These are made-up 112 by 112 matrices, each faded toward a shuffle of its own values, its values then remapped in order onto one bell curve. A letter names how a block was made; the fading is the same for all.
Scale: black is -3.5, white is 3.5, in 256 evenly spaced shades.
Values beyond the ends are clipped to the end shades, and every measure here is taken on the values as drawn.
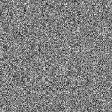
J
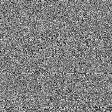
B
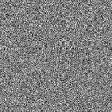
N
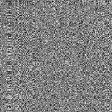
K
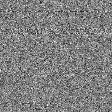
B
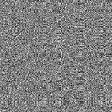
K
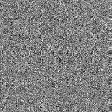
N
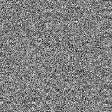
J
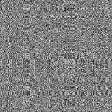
K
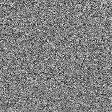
B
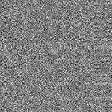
N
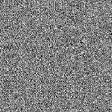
J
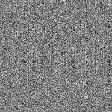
J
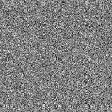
J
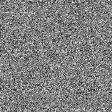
B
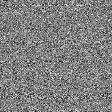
B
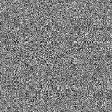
N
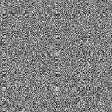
K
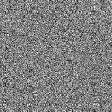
J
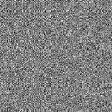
K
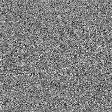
B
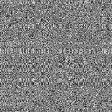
K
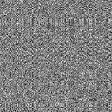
K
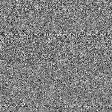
B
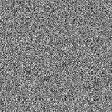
N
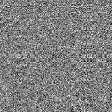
N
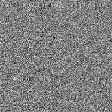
N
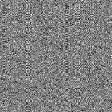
K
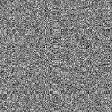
K
